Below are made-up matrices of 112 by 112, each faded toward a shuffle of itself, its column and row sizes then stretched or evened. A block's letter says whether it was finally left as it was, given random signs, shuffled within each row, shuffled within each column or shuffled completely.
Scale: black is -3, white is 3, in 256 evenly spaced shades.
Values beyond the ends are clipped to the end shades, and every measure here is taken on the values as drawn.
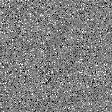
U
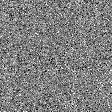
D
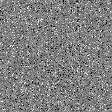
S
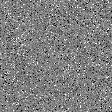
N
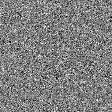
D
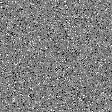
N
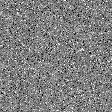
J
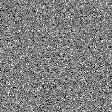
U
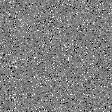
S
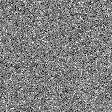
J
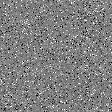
N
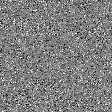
D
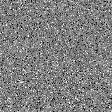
D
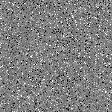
N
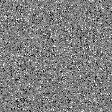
S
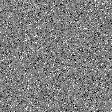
N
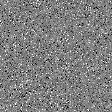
N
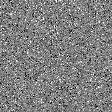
N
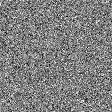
J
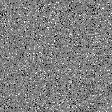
U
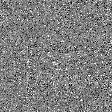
S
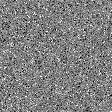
J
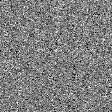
U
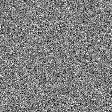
D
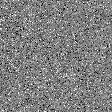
J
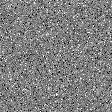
J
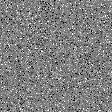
N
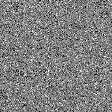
U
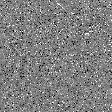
U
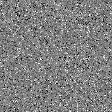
S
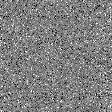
S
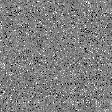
U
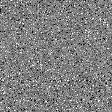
D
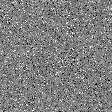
J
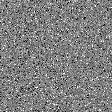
D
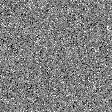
J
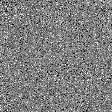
S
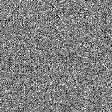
U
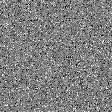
D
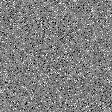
J
